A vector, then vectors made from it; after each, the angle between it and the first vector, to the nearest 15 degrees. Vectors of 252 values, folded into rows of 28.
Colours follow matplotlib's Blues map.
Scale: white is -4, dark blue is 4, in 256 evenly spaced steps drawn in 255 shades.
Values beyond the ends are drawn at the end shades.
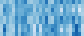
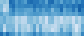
120 degrees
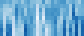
90 degrees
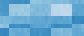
90 degrees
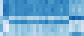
75 degrees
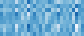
120 degrees
